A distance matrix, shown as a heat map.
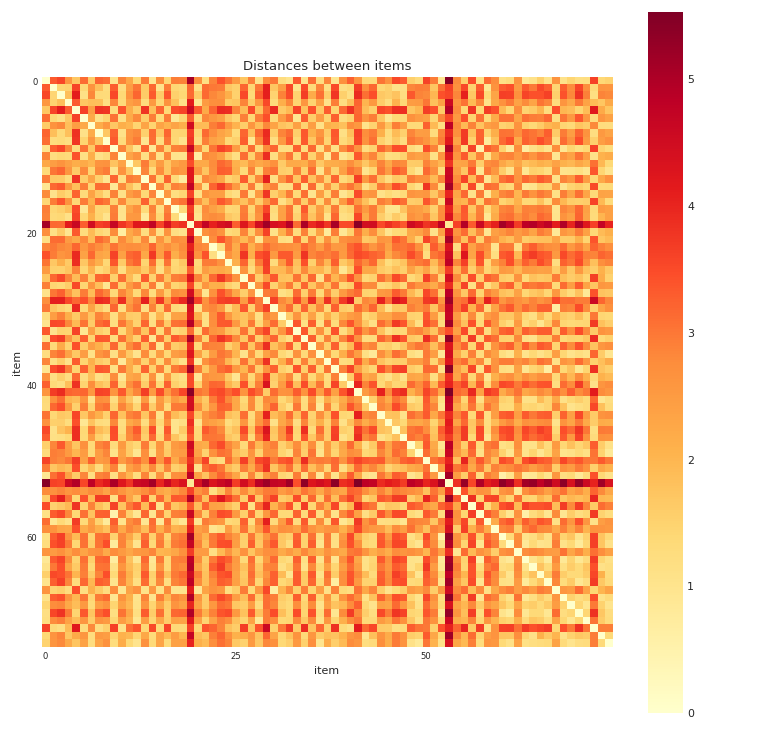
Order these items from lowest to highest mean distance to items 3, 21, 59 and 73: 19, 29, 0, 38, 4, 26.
0, 38, 26, 4, 29, 19
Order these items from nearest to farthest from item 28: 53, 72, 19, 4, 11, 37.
4, 11, 37, 72, 19, 53
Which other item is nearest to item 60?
52
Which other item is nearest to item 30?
67
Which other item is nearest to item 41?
29
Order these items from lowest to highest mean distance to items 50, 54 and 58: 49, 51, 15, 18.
15, 18, 51, 49
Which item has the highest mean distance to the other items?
53
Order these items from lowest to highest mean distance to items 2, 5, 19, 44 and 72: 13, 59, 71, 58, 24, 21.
58, 13, 24, 59, 71, 21
